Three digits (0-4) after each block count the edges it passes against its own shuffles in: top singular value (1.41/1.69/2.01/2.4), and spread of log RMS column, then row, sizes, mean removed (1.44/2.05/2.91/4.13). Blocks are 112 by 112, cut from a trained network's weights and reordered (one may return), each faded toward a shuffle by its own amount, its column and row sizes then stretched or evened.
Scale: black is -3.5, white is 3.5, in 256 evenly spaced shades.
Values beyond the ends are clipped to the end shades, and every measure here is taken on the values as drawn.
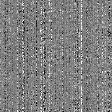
3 4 1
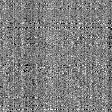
3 0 3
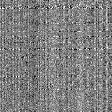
4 0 3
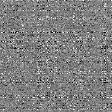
1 2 3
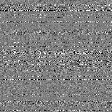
2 1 4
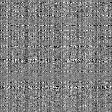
4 0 4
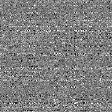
1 2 3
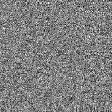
2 1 0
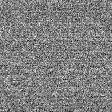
1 0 0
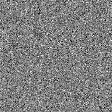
0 0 1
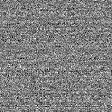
1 0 1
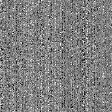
2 3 0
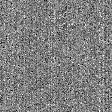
1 1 0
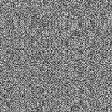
4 1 1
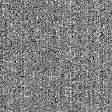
1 1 2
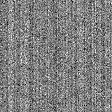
3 1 0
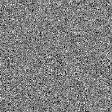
1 2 1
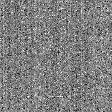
1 0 1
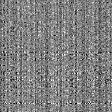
4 1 3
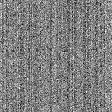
3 1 0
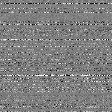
2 0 4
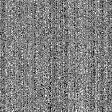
3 2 1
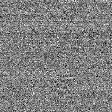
1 1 0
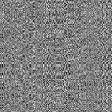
4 3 0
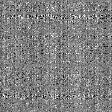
3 0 3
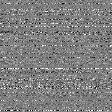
1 0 4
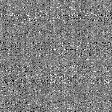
1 0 3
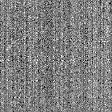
3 1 2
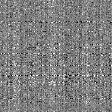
3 1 3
